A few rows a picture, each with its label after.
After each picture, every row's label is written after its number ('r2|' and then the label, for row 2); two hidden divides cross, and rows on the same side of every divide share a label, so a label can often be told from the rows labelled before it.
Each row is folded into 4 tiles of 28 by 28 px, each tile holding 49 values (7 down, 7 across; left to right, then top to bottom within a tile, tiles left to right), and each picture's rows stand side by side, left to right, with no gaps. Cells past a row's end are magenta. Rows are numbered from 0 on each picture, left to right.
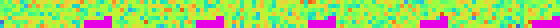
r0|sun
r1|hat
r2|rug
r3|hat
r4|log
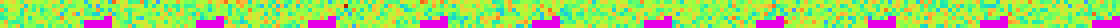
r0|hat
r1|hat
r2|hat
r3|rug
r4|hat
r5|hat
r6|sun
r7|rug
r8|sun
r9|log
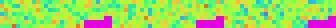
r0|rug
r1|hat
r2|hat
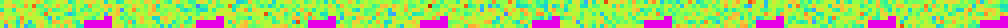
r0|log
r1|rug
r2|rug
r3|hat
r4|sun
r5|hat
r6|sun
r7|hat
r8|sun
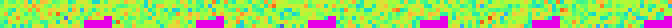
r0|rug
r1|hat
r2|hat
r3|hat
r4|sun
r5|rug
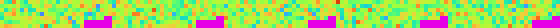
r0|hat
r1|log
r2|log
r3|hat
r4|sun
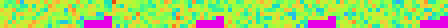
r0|sun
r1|hat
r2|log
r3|rug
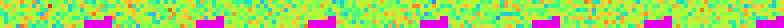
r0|sun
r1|sun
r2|sun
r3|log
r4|hat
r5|log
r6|sun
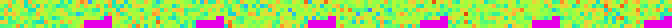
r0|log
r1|log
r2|hat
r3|hat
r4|sun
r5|sun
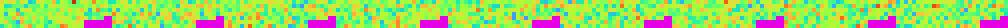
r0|hat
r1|log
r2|hat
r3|sun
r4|rug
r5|sun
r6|sun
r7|rug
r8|rug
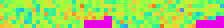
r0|hat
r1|rug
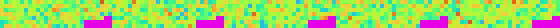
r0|sun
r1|log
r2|hat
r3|log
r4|log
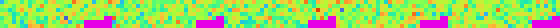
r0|rug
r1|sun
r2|hat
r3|hat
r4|sun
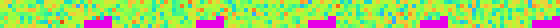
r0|sun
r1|hat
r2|sun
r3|sun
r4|rug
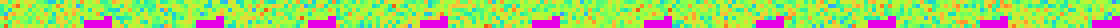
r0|sun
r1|hat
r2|log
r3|log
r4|log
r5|sun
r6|sun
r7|rug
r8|hat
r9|sun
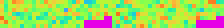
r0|hat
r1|hat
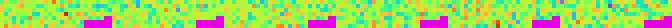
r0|sun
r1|sun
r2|sun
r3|log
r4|rug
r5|rug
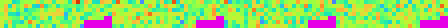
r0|rug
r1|rug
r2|sun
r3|sun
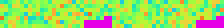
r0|sun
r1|sun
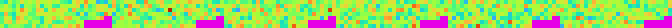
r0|rug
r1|sun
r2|rug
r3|log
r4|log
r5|sun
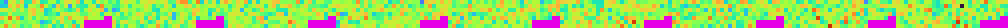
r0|sun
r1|log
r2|hat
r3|hat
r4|sun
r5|hat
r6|log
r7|sun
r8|sun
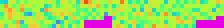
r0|rug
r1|log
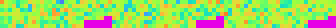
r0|log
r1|log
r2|log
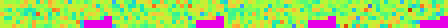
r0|hat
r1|log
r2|log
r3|sun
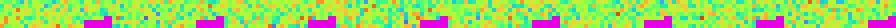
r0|rug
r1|rug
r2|hat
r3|sun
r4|sun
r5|log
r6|rug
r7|rug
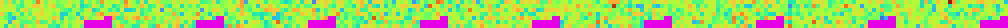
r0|log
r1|hat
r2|sun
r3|log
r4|rug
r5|sun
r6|sun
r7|sun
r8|hat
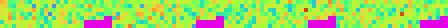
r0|sun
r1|log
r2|hat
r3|sun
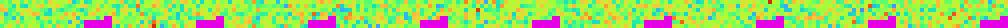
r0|sun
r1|log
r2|hat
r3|hat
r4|sun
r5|log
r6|sun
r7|log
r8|rug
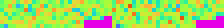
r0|log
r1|rug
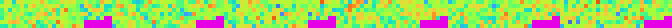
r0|rug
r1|rug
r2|sun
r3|hat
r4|rug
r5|hat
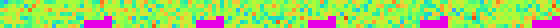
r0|rug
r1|sun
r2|hat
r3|hat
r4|hat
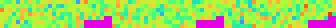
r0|log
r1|rug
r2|hat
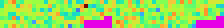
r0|log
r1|sun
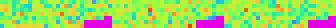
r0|rug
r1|sun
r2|rug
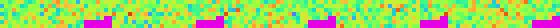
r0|hat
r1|sun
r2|hat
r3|hat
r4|rug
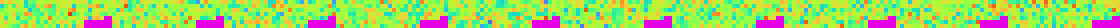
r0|hat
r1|hat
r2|hat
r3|sun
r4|log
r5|hat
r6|log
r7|hat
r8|log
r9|rug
